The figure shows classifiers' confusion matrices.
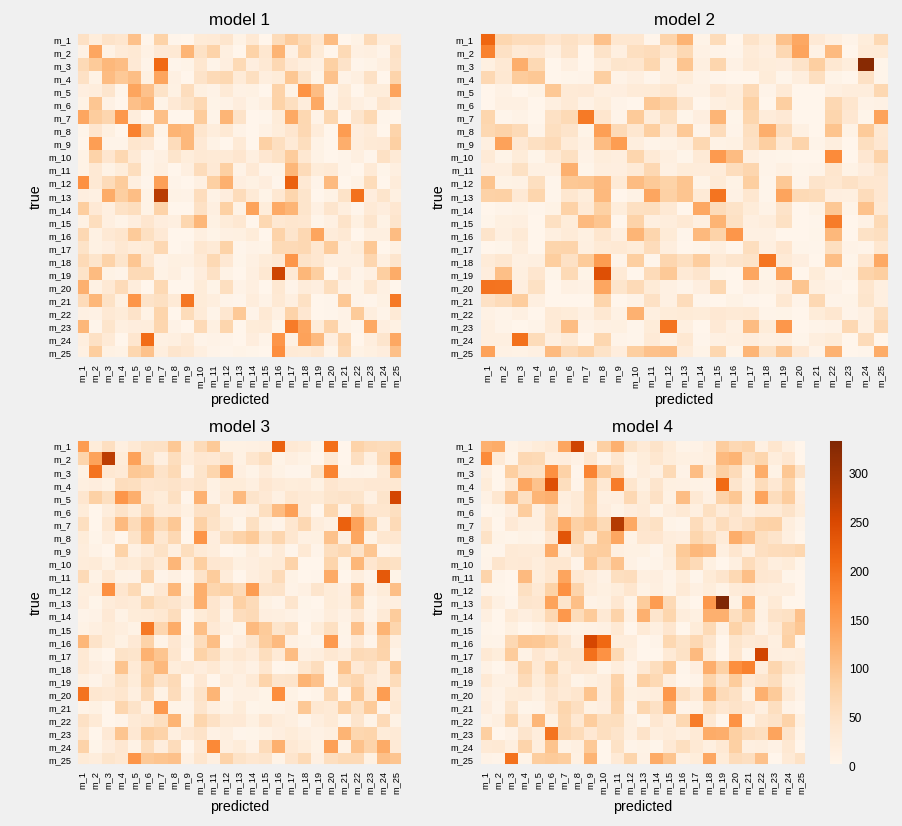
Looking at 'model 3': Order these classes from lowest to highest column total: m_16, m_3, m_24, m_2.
m_2, m_3, m_16, m_24
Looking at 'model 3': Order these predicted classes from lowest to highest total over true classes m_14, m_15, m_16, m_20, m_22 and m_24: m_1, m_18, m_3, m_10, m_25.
m_18, m_3, m_25, m_10, m_1
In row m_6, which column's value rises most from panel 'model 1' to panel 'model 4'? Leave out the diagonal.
m_4
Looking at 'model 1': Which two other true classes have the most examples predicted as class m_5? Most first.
m_8, m_21
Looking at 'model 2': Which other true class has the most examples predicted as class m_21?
m_3
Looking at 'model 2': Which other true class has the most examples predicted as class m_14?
m_16
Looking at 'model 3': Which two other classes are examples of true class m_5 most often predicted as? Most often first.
m_25, m_4
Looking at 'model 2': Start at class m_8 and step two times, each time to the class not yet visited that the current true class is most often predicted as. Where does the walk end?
m_25
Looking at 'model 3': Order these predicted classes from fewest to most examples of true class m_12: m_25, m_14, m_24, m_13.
m_24, m_13, m_25, m_14
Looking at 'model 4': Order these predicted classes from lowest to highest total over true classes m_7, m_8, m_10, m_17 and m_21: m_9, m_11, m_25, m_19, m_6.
m_25, m_19, m_6, m_9, m_11
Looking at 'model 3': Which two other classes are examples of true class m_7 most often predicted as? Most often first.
m_21, m_22
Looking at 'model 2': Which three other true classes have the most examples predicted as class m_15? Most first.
m_13, m_10, m_7
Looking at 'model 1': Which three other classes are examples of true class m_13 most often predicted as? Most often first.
m_7, m_22, m_3
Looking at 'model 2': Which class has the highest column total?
m_8
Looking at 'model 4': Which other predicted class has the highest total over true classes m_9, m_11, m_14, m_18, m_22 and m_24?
m_20
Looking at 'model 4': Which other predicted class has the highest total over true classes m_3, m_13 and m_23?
m_19
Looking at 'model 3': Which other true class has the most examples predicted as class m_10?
m_8
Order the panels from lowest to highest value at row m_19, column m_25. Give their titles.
model 4, model 3, model 2, model 1
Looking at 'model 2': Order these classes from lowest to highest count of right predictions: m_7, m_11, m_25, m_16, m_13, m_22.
m_22, m_11, m_13, m_25, m_16, m_7
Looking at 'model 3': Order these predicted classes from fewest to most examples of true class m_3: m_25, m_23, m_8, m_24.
m_23, m_24, m_8, m_25
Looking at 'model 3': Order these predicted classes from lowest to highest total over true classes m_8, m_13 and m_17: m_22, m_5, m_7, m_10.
m_5, m_7, m_22, m_10
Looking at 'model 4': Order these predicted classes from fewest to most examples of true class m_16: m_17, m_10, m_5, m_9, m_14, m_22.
m_14, m_22, m_17, m_5, m_10, m_9
